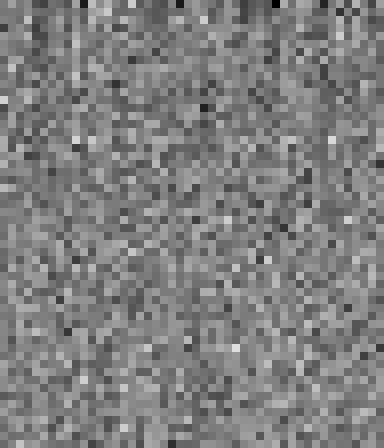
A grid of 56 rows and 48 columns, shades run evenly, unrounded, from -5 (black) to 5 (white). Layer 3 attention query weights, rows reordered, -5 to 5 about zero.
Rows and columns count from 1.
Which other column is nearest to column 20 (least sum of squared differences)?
31
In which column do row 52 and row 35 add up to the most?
47
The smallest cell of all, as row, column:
1, 35
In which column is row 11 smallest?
15
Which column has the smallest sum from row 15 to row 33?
41
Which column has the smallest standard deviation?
7
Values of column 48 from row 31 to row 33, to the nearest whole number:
0 0 0
